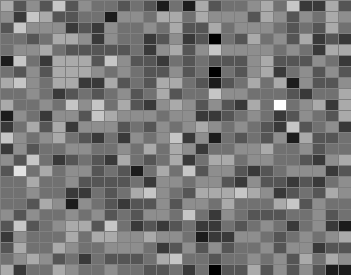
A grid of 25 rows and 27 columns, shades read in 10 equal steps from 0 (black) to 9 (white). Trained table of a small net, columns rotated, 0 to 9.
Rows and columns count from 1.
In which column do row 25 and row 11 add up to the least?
17
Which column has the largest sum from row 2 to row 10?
14
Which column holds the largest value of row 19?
23
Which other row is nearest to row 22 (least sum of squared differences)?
11
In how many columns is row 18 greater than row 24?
10
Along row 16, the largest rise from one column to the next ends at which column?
2
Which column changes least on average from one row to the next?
21
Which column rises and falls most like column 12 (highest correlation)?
19
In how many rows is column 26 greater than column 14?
5
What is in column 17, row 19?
4
